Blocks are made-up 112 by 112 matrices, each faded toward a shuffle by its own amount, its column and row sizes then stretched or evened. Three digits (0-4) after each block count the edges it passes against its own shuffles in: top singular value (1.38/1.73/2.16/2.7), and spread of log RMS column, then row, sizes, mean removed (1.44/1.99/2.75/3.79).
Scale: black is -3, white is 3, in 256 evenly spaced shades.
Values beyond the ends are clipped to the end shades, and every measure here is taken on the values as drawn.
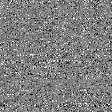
0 0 3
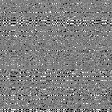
4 0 4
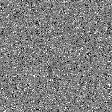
1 0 1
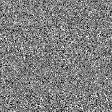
1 0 2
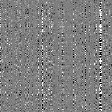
4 4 1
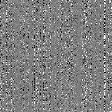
3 4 0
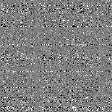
0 3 4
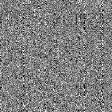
2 3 0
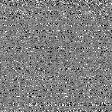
1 1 4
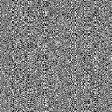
4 3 0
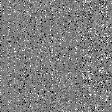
1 3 0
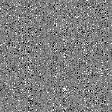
1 3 1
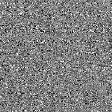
1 1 3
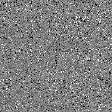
0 2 2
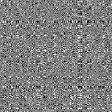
4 3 3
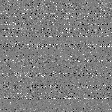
1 0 3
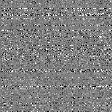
0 2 4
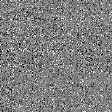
0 3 2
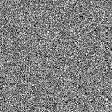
2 0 0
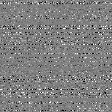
0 1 4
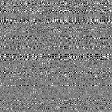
4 1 4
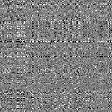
4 2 3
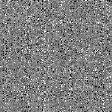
2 3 2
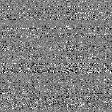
0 2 4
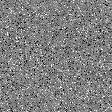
1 0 0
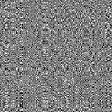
4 3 1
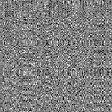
4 2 0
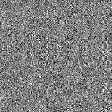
3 1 0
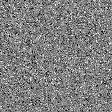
0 0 0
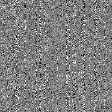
0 4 0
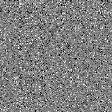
2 1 1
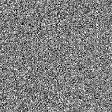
2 1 1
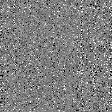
1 3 1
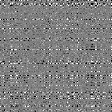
4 2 4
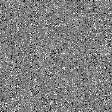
0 2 1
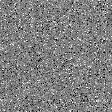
1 1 1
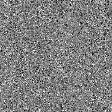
0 2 0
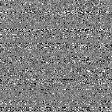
2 1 4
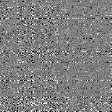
3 3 4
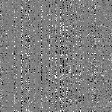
2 4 2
